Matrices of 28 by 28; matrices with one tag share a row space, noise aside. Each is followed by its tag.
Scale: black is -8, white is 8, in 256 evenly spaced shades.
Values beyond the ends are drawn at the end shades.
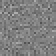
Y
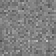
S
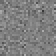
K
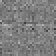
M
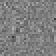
K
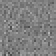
Y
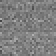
M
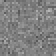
S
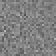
K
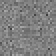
Y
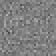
Y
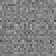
M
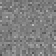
M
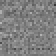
M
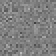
Y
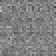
M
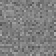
M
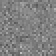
Y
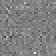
Y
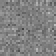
S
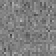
Y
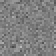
K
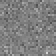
S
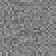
Y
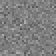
K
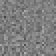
K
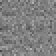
M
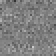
M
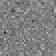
K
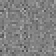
K
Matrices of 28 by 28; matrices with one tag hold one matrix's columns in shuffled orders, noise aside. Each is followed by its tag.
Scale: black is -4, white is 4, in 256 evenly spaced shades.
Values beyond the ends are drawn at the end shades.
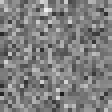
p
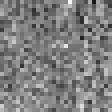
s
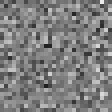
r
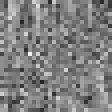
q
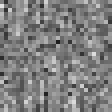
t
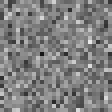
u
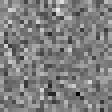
p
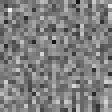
t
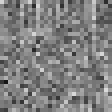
q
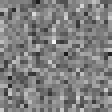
u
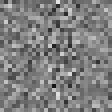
r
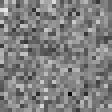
p
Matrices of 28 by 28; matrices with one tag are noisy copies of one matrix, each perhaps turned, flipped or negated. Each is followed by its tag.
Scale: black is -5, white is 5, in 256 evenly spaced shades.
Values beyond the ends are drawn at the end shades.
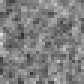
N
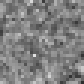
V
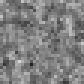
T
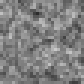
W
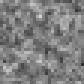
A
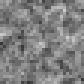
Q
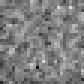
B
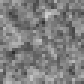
W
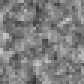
Q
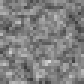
N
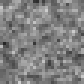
N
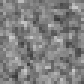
A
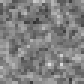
N
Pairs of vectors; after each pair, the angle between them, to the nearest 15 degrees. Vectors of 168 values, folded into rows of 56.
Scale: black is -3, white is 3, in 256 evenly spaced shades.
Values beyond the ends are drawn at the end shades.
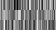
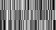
90 degrees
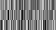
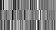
90 degrees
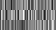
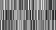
90 degrees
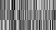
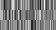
120 degrees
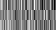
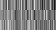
15 degrees
